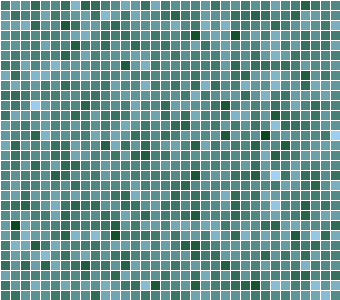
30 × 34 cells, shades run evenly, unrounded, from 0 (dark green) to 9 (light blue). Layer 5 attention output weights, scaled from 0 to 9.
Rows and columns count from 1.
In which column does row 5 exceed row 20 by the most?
20
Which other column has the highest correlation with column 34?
10
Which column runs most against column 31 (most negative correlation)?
28
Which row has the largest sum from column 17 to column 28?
24
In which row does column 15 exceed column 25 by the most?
29
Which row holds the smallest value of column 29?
15
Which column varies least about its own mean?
17
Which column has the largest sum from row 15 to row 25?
27
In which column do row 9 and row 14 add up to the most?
34
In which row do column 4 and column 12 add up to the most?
11
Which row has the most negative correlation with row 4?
12
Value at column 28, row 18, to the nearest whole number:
9
